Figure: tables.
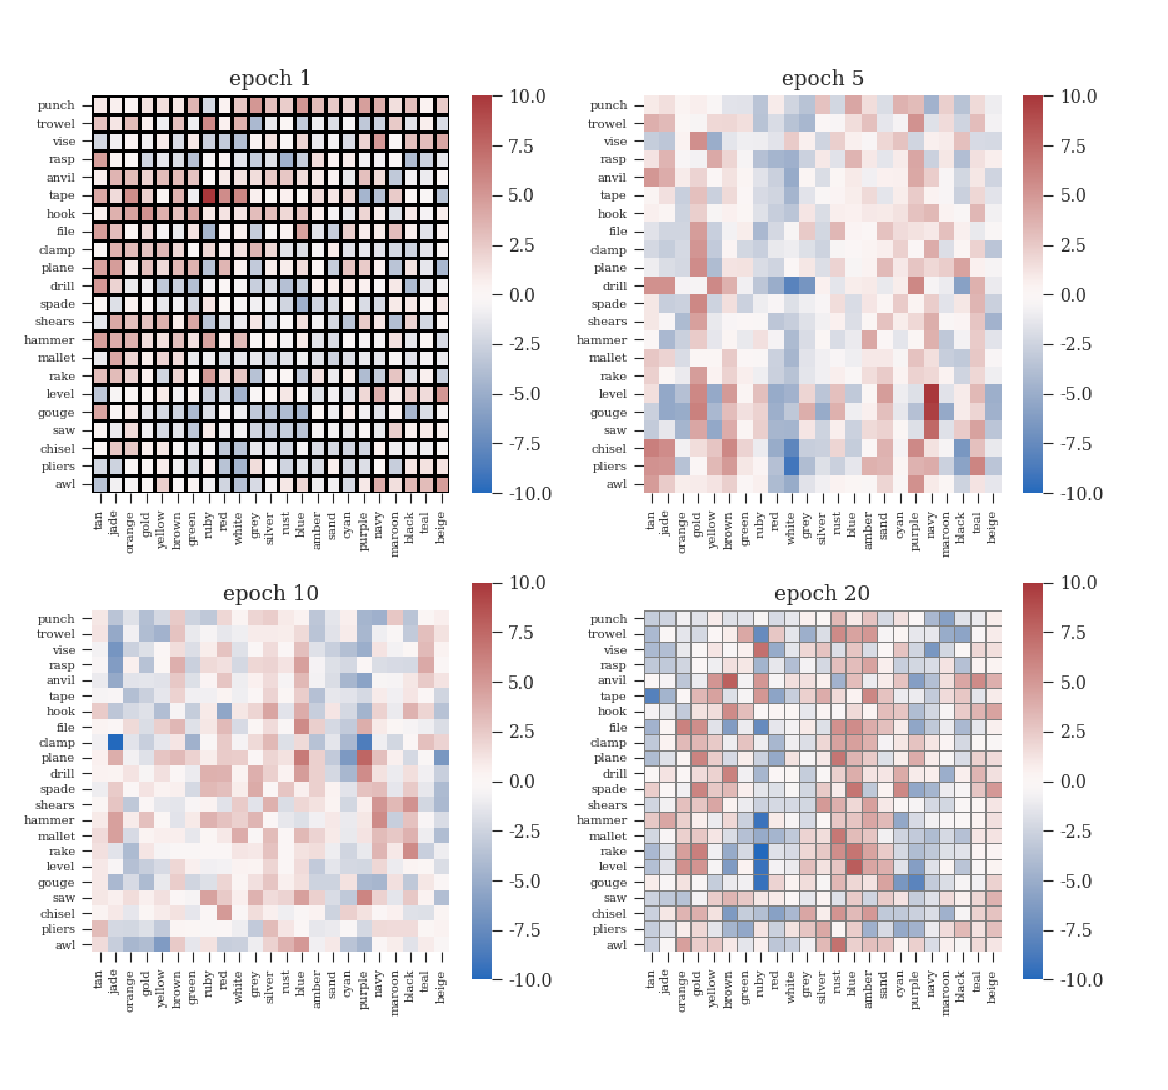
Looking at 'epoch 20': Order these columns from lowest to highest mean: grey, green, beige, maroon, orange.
maroon, green, grey, orange, beige
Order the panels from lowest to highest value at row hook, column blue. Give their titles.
epoch 5, epoch 20, epoch 1, epoch 10
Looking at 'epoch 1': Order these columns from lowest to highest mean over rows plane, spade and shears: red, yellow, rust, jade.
rust, red, yellow, jade
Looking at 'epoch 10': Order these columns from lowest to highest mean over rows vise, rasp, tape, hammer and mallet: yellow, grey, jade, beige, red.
beige, jade, yellow, grey, red
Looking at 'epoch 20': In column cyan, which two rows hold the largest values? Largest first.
spade, drill
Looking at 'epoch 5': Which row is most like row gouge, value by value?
level
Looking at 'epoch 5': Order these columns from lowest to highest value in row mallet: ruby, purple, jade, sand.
ruby, sand, jade, purple
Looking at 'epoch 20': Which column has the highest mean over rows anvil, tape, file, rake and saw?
blue
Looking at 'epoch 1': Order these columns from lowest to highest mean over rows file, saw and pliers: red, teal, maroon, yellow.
red, yellow, teal, maroon
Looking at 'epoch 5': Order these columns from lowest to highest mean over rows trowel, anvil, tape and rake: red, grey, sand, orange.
red, grey, orange, sand
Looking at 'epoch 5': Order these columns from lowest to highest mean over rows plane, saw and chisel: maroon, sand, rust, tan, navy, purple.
maroon, tan, rust, purple, sand, navy
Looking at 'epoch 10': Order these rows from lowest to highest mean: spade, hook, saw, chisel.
hook, chisel, spade, saw
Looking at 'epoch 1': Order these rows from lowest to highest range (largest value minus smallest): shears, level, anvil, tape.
anvil, shears, level, tape
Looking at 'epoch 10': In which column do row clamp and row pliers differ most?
jade
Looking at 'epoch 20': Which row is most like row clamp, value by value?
plane
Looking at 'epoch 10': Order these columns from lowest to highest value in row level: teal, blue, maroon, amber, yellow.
amber, yellow, maroon, teal, blue
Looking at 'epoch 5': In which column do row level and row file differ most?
navy
